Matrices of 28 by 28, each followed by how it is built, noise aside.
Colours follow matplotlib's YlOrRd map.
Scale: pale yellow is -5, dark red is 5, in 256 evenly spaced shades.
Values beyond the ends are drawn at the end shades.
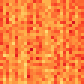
blocks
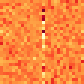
uneven columns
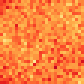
smooth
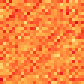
Hankel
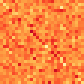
diagonal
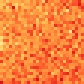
smooth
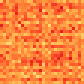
blocks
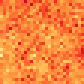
smooth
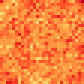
smooth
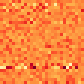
uneven rows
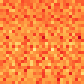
repeating columns
